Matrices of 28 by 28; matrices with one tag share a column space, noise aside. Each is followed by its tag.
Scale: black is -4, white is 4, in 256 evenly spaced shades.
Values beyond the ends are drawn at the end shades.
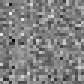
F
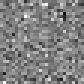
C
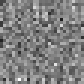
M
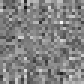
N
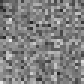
F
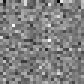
C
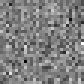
M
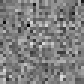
M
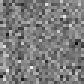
F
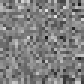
N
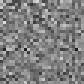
C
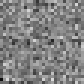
F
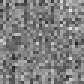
F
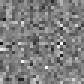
M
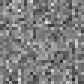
F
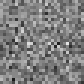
M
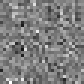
M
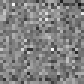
C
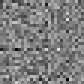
C
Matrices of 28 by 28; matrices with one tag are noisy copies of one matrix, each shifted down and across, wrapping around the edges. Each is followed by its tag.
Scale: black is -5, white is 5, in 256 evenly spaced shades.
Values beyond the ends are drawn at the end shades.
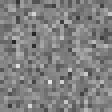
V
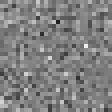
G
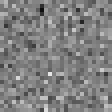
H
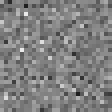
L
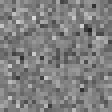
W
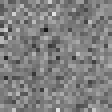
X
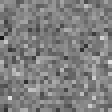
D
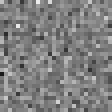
V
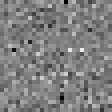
H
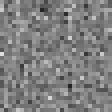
V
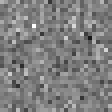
W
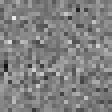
H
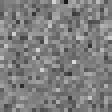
D
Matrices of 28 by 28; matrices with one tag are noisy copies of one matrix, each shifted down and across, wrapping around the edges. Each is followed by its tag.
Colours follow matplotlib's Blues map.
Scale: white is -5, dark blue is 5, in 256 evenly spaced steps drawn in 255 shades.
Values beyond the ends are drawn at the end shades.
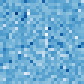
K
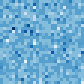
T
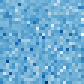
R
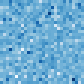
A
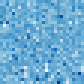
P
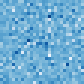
T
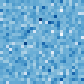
T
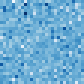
P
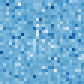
K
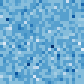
A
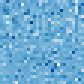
K
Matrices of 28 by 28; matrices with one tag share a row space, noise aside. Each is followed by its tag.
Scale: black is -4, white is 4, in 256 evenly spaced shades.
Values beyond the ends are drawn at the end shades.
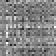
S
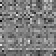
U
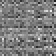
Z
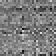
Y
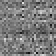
Y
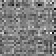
Z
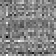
S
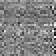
Z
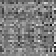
Z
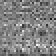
Y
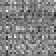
S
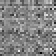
Z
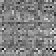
Z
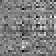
Y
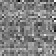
Z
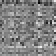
Z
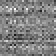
S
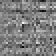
Y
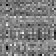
S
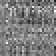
S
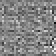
Z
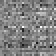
Y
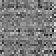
Z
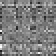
U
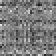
U
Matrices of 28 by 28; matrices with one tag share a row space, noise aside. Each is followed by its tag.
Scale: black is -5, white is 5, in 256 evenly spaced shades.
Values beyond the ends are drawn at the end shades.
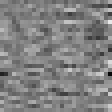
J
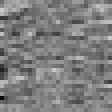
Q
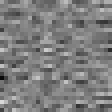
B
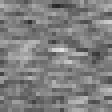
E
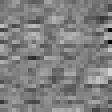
J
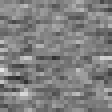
Q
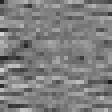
Q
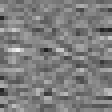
B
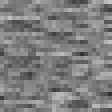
E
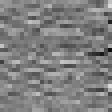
J
